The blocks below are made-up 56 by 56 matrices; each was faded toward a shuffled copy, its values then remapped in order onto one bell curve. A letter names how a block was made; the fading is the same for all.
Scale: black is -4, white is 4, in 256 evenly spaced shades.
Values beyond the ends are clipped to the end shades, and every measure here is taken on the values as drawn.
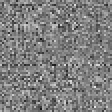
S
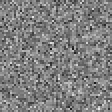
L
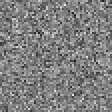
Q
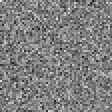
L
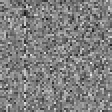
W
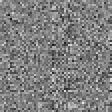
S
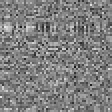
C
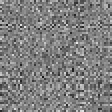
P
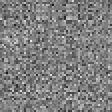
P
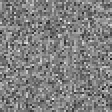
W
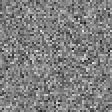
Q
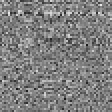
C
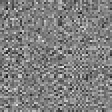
P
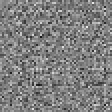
S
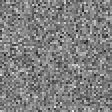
L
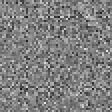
S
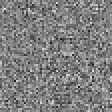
Q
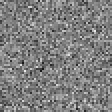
Q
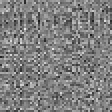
P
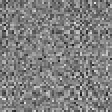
P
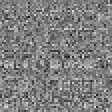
C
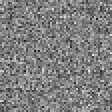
Q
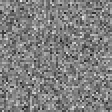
L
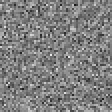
Q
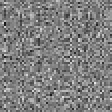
P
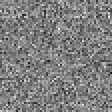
Q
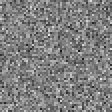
L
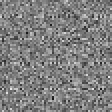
C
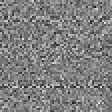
C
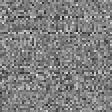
C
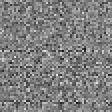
C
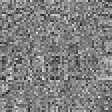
S
